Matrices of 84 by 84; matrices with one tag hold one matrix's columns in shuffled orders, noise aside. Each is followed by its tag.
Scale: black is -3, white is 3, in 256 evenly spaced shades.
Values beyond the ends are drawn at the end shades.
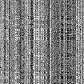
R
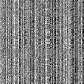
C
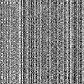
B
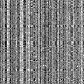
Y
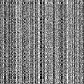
B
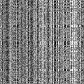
Y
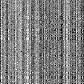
R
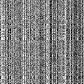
R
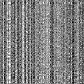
B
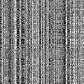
C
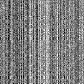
R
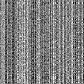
B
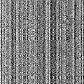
R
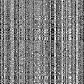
R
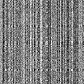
Y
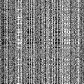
C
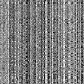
B
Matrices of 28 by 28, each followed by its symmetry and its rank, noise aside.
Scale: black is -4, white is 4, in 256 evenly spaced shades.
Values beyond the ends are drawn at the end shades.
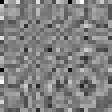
symmetric, rank three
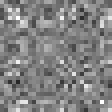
symmetric, rank three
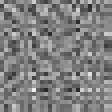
no symmetry, rank three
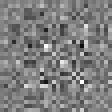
symmetric, rank four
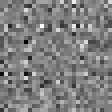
antisymmetric, rank six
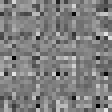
no symmetry, rank three
